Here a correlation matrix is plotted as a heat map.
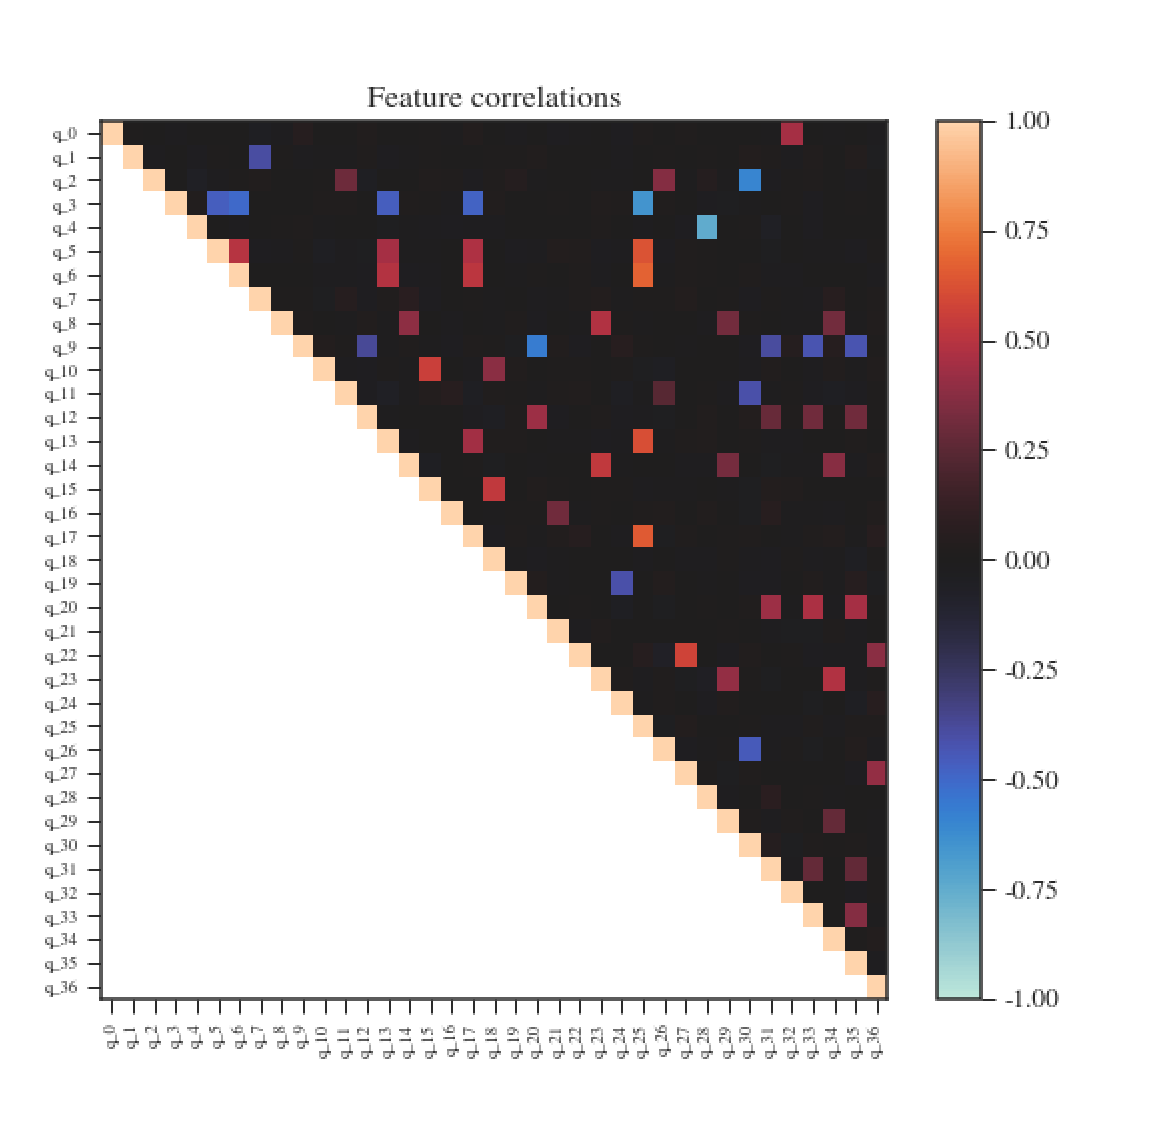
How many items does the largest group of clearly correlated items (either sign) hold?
6
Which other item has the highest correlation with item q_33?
q_20
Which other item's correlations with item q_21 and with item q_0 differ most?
q_32
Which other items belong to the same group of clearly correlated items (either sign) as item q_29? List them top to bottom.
q_8, q_14, q_23, q_34
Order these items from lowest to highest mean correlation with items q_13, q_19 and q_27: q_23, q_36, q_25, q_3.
q_3, q_23, q_36, q_25
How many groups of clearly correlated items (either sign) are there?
11
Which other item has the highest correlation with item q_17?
q_25
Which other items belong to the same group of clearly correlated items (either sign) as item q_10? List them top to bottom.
q_15, q_18
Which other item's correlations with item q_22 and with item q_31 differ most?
q_27
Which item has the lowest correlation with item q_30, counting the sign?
q_2
